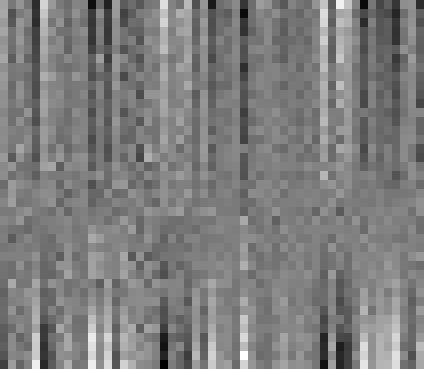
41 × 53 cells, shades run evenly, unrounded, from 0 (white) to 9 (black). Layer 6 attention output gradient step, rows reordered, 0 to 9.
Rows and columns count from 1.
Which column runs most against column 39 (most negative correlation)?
3
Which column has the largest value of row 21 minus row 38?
12
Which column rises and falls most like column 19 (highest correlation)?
8
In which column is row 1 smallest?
43
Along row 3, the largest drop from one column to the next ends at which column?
6
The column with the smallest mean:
41
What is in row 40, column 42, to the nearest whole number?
4
